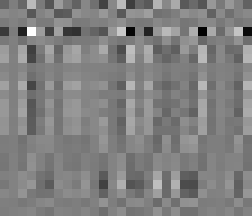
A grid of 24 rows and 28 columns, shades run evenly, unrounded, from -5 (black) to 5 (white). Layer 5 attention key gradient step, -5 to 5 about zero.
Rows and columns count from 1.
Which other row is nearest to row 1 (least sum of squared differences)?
21
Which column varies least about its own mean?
2
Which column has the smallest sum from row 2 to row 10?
4
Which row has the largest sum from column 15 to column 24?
6
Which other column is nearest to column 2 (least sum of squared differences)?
25
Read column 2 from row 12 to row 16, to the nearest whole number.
0 0 0 0 0
